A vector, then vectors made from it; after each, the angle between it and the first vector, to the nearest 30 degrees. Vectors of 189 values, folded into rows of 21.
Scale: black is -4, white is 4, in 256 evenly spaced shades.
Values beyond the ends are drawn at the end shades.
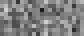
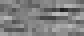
90 degrees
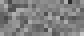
90 degrees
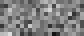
90 degrees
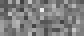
150 degrees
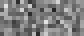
30 degrees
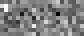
60 degrees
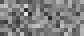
60 degrees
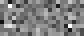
90 degrees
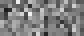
150 degrees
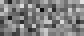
60 degrees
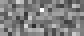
120 degrees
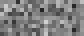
30 degrees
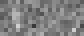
120 degrees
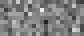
150 degrees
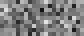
30 degrees
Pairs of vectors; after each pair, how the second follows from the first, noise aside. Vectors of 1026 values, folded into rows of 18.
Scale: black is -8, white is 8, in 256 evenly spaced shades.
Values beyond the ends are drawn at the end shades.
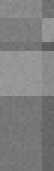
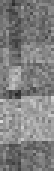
wrapped around, scaled up.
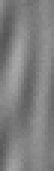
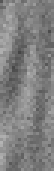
negated.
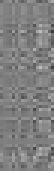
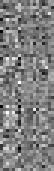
wrapped around, scaled up.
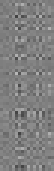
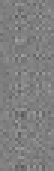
shrunk.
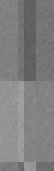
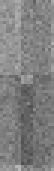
wrapped around.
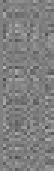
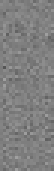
negated, shrunk.
